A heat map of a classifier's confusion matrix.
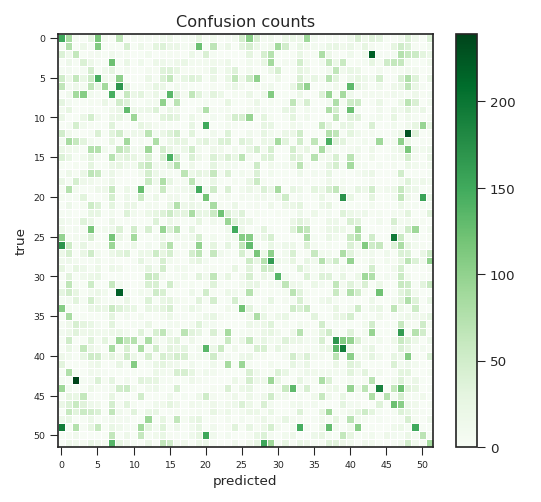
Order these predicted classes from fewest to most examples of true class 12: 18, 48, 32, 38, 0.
32, 18, 0, 38, 48
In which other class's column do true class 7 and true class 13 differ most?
15
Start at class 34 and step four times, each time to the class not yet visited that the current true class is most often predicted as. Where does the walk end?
37
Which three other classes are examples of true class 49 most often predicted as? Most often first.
0, 33, 37
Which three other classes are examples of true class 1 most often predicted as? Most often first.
19, 5, 30
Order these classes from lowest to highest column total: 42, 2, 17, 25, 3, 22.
22, 17, 42, 3, 25, 2
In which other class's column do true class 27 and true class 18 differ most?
29
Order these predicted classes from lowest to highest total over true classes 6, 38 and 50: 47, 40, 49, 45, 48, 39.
45, 49, 47, 48, 39, 40
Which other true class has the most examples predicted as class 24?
5
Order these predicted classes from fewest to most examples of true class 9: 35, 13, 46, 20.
35, 46, 13, 20
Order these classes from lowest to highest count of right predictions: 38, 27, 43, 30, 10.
43, 10, 27, 30, 38
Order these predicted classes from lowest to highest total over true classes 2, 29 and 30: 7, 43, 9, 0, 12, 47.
9, 7, 0, 12, 47, 43
